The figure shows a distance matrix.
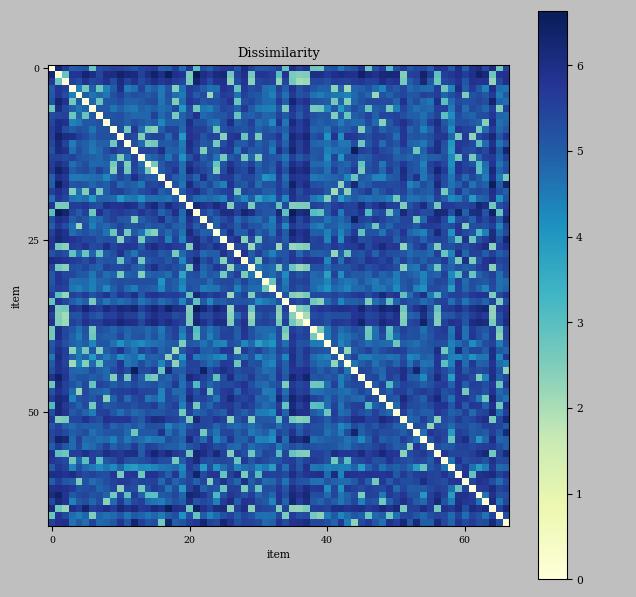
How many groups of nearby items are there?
14
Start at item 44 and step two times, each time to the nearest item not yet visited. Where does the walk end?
16
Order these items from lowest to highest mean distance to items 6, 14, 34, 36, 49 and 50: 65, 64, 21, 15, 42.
65, 21, 42, 15, 64
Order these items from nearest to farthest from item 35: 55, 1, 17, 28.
1, 55, 28, 17
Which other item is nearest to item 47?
4
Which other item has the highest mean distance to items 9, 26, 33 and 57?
21
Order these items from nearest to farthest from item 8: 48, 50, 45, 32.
48, 32, 45, 50
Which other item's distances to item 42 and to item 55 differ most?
17
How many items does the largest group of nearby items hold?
12
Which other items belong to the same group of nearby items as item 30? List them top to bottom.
10, 13, 25, 28, 59, 61
